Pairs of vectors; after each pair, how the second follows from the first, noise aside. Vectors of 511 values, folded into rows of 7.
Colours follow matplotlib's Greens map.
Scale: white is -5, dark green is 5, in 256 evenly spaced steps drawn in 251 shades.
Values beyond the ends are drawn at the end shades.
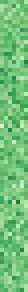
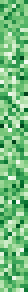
negated, scaled up.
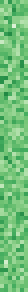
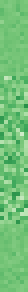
reversed, negated, partly zeroed.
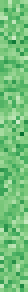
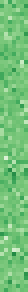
reversed, negated, partly zeroed.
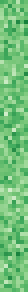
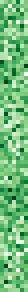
negated, scaled up.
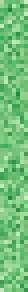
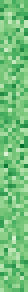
wrapped around, negated.
